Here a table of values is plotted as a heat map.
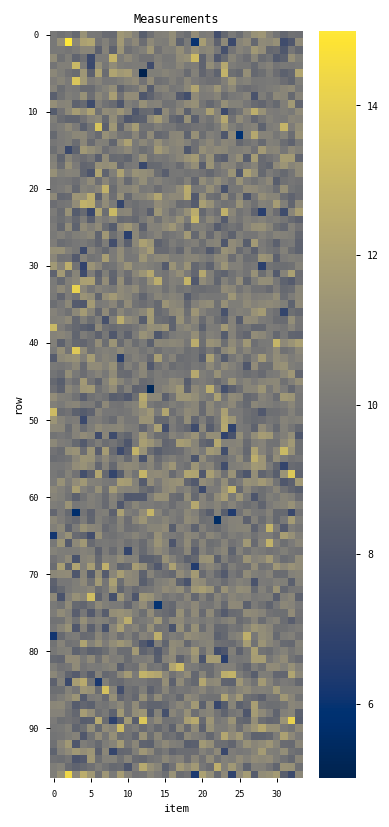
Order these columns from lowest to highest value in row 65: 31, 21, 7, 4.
4, 7, 21, 31
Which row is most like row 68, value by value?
92
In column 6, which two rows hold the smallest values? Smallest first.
84, 52
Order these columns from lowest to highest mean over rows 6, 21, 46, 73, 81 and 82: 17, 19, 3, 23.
23, 19, 17, 3
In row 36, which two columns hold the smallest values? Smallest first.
31, 23
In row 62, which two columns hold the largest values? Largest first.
13, 9
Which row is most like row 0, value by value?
25
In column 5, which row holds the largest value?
73
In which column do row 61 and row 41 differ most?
3
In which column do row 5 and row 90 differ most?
12
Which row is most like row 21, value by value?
32
